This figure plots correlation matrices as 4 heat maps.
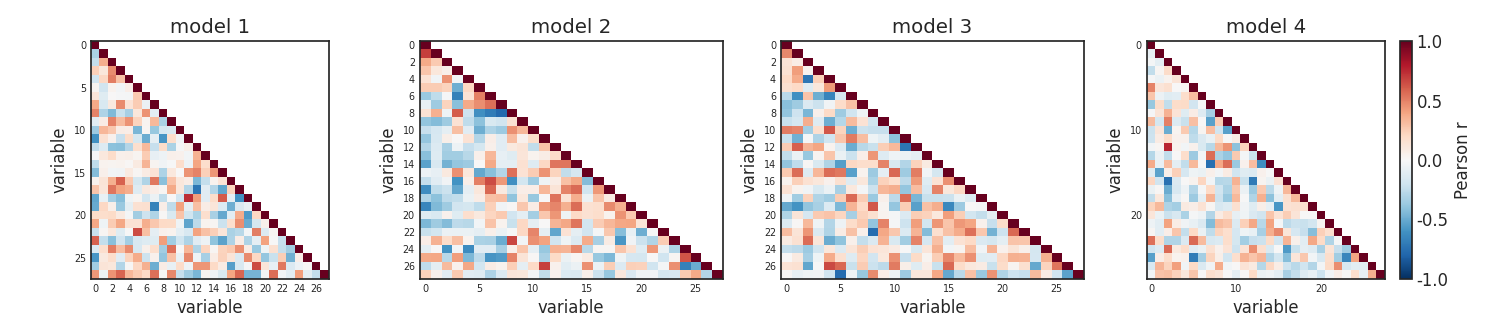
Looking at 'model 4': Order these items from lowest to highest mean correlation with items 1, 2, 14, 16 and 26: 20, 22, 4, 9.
4, 20, 9, 22
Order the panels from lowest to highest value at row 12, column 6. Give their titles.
model 3, model 4, model 2, model 1
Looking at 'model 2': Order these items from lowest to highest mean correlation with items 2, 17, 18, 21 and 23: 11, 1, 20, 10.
1, 10, 20, 11
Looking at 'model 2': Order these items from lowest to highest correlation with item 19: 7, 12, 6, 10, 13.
7, 10, 6, 13, 12
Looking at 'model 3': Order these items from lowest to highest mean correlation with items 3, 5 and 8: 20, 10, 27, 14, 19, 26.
14, 27, 19, 10, 26, 20
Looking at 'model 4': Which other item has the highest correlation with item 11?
25
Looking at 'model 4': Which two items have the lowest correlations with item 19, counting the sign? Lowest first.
15, 22
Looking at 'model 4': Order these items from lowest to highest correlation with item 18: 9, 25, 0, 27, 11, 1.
9, 0, 27, 11, 1, 25
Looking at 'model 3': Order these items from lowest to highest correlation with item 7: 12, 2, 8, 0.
0, 12, 2, 8
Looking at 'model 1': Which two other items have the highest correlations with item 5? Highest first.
22, 25
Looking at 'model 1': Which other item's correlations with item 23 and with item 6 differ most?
14
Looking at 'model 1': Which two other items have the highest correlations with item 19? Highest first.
26, 22
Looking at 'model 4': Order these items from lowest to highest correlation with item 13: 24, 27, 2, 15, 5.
5, 2, 27, 15, 24
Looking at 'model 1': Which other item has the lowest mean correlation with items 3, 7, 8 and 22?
11
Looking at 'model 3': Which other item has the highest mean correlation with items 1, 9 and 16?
12
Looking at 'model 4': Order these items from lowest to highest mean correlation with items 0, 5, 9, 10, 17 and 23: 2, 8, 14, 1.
2, 8, 1, 14
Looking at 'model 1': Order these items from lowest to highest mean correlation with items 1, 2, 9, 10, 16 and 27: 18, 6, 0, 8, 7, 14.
8, 18, 0, 6, 14, 7
